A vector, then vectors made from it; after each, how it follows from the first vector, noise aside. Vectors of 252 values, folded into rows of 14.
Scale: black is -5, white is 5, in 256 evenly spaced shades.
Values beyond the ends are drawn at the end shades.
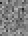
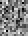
scaled up.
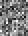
wrapped around, negated, scaled up.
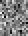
wrapped around, scaled up.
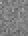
negated, shrunk.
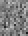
reversed.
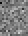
sign-scrambled.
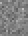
negated, shrunk.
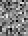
wrapped around, scaled up.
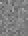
negated, shrunk.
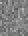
negated, shrunk.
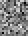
wrapped around, scaled up.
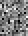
wrapped around, scaled up.
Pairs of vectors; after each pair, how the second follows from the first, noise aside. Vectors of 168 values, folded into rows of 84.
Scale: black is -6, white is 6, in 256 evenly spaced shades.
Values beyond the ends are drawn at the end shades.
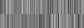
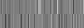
wrapped around, negated, partly zeroed.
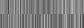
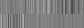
negated, partly zeroed.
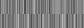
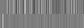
negated, partly zeroed.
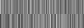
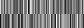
scaled up.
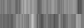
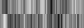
reversed, negated, scaled up.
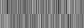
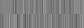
reversed, shrunk.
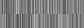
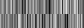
reversed, negated, scaled up.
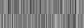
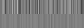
wrapped around, negated, partly zeroed.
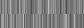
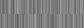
reversed, shrunk.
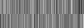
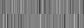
wrapped around, negated, partly zeroed.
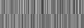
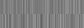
reversed, shrunk.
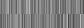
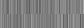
negated, shrunk.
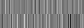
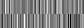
scaled up.
